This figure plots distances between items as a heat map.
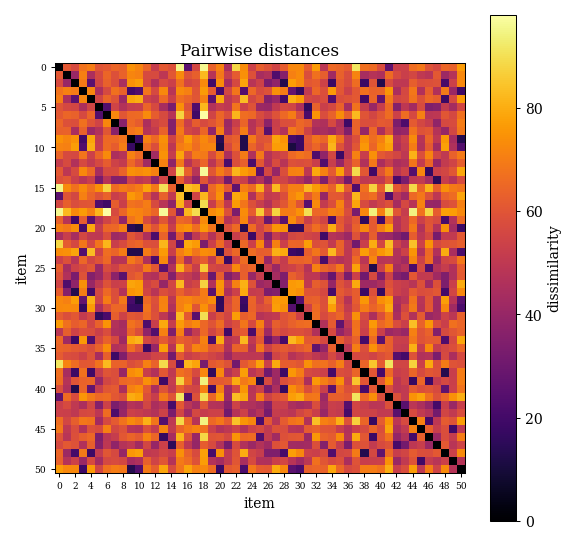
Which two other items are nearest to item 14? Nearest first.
47, 42
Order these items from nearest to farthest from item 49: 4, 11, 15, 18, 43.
43, 4, 11, 15, 18
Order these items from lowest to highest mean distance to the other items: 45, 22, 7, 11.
7, 45, 11, 22
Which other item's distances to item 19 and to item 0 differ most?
38
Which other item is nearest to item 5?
31
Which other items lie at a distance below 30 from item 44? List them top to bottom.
13, 25, 39, 46
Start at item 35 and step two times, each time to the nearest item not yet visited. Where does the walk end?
32
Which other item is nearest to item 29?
10
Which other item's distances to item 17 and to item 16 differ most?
6
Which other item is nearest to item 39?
25
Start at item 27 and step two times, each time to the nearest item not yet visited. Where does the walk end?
28
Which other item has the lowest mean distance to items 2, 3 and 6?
5
